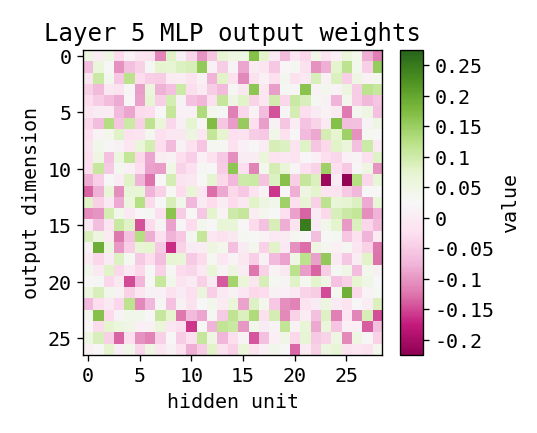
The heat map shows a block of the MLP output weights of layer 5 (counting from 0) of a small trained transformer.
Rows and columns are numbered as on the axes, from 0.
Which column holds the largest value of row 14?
8
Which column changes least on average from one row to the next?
9
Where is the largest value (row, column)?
15, 21
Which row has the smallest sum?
12
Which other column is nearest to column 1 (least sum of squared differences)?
0
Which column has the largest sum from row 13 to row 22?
14
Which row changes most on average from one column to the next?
11
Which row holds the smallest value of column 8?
17
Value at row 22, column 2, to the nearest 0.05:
0
